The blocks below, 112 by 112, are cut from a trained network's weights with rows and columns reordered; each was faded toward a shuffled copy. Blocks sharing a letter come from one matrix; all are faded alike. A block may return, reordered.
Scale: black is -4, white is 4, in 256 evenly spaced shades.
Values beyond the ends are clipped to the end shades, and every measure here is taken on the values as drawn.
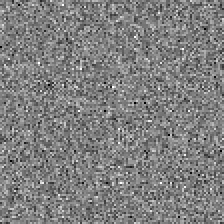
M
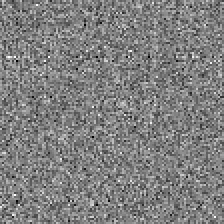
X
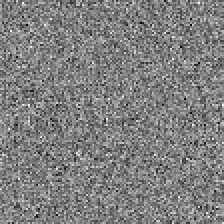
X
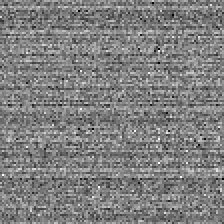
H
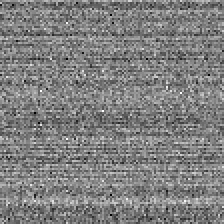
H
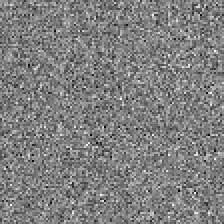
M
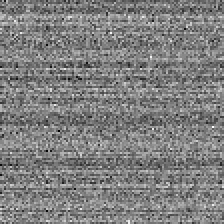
H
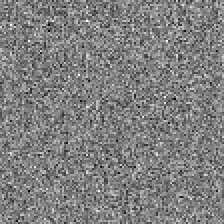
X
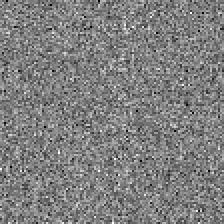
M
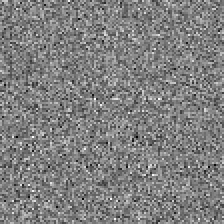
M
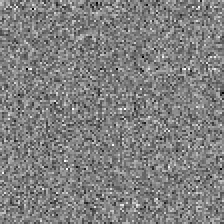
M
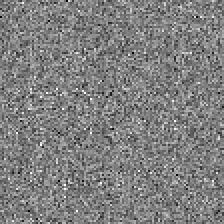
M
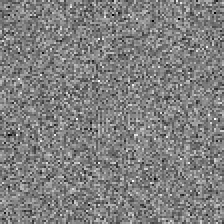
X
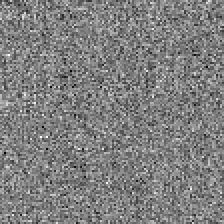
X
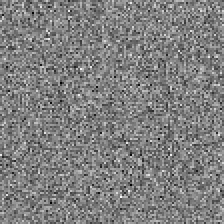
X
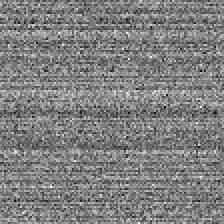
H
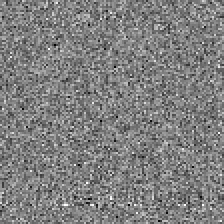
X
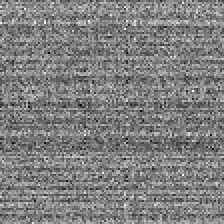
H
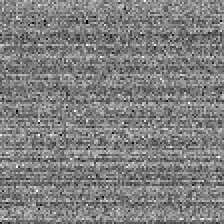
H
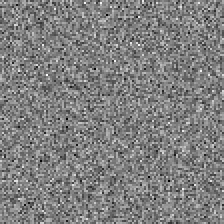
X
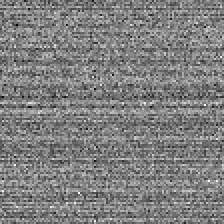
H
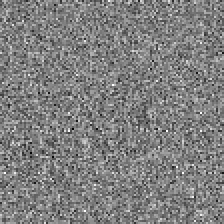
M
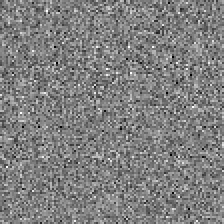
M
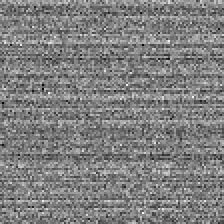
H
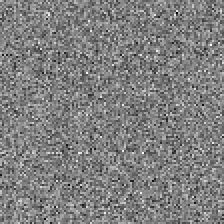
M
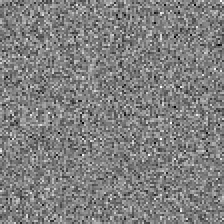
X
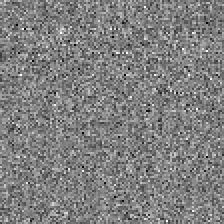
M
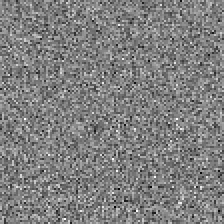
X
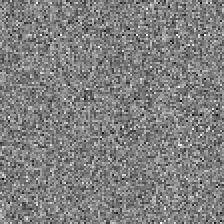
X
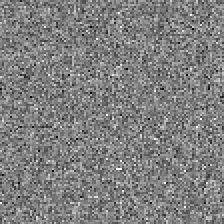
M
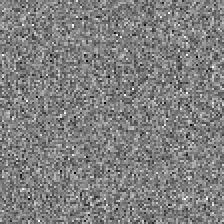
M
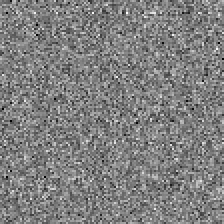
X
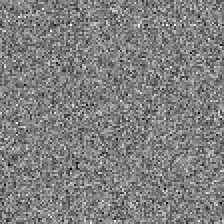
X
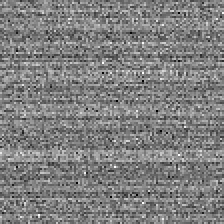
H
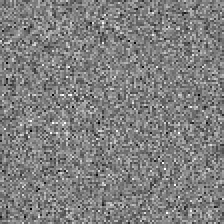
M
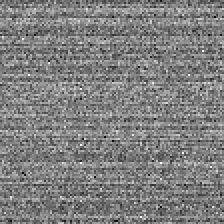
H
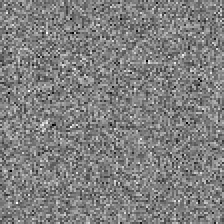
X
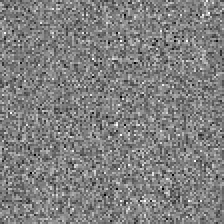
M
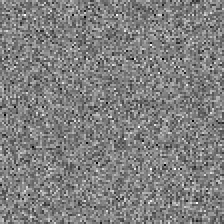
X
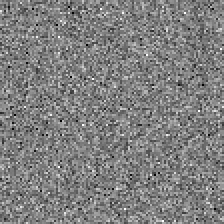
M
